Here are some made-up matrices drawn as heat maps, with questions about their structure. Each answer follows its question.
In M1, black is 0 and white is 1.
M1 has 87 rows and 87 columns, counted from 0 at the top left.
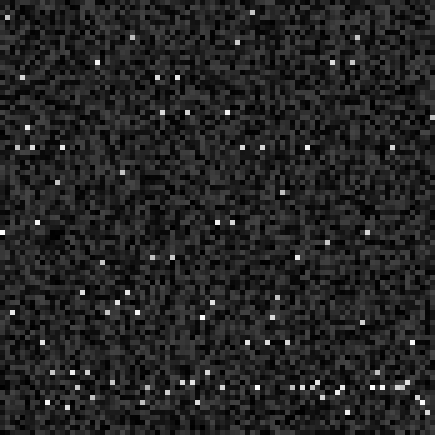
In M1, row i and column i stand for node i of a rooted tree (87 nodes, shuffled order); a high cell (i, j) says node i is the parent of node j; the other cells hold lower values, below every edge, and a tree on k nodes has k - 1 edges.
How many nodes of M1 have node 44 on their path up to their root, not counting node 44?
7
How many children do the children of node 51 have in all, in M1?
2
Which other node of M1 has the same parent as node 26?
71
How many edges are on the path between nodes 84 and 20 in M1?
5
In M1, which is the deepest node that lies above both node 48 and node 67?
29
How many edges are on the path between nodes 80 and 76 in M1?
2
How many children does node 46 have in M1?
2
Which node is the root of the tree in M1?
77
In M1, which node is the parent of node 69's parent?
68
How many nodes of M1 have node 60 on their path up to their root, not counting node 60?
3
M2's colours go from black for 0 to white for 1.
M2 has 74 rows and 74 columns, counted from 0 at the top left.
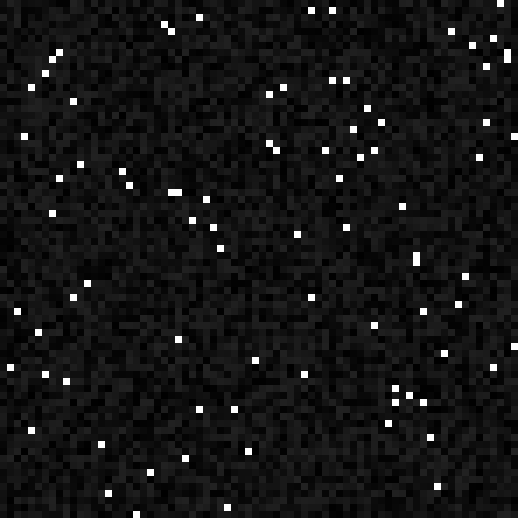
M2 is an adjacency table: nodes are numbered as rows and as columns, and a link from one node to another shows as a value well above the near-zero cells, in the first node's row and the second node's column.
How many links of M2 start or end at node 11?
3
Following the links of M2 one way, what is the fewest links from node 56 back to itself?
5
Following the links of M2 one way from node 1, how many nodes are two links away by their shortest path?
3
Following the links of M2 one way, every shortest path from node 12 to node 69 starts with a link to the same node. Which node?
node 4
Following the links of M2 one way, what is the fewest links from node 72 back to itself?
4
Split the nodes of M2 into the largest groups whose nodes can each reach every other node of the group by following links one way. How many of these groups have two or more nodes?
8
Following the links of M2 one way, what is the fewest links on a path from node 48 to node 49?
5
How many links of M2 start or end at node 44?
4
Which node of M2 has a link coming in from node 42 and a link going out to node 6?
node 10
